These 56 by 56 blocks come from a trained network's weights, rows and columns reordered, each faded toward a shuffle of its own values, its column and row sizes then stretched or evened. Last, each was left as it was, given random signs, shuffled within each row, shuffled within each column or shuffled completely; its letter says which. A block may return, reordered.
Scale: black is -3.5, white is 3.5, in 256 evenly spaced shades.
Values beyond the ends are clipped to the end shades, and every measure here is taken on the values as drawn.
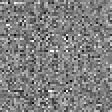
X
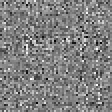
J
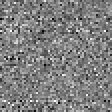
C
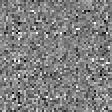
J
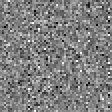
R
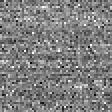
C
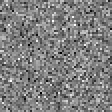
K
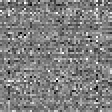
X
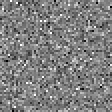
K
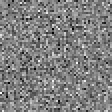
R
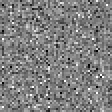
R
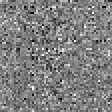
J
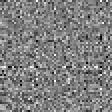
X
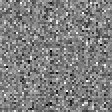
R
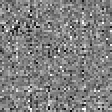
J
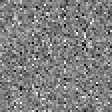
R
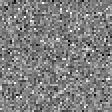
K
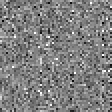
R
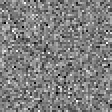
K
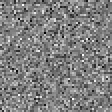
K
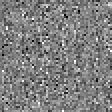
R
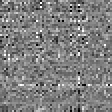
X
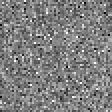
K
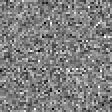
C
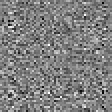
X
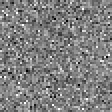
K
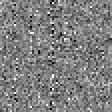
R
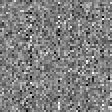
R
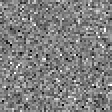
K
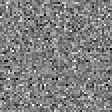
C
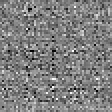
X
